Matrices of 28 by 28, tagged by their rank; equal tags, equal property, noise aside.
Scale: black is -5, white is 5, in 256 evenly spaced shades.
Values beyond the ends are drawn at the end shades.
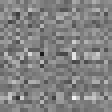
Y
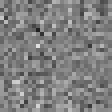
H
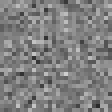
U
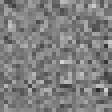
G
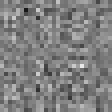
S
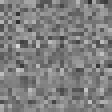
G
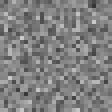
U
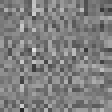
Y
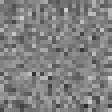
U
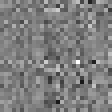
S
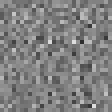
G
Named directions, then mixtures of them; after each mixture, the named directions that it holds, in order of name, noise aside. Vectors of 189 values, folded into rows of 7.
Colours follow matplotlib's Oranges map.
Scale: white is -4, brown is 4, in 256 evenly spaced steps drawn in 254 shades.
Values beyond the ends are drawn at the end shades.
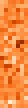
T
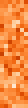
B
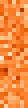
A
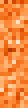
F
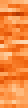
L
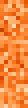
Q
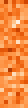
B, F, Q.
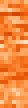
L.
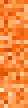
A, F, Q.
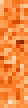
T.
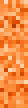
F, Q.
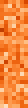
Q.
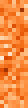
A.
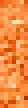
B, T.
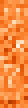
T.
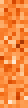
F, T.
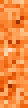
F.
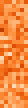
A, B, Q.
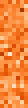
A, B.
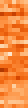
A, L.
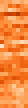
L.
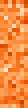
A, L, Q.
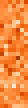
B.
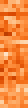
L, Q.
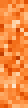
B.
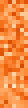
A, B, Q.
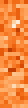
B, F, Q.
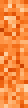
Q.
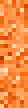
A.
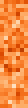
B, F, T.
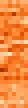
A, L.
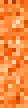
A, F.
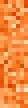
Q.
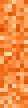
A, B, Q.
